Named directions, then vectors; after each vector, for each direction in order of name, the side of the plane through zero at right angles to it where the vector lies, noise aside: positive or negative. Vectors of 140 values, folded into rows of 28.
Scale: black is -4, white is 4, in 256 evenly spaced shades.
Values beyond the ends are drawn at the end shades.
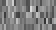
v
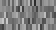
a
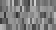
negative, positive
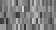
negative, positive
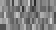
positive, negative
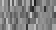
positive, negative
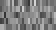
negative, positive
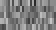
positive, negative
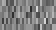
negative, negative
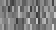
negative, negative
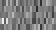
positive, positive
